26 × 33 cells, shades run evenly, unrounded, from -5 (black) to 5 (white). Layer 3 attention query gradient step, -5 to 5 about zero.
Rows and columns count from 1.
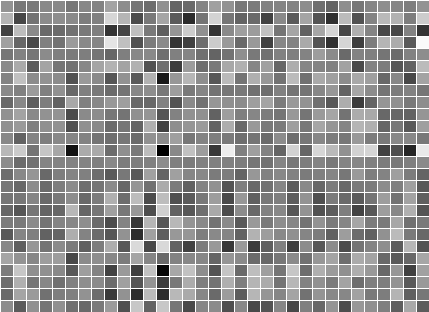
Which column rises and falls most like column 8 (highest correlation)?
4
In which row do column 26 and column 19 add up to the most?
3
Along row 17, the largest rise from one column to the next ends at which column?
13
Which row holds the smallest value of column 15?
2
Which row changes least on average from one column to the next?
14
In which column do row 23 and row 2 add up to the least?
11
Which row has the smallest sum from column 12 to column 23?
21
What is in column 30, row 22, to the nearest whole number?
-1
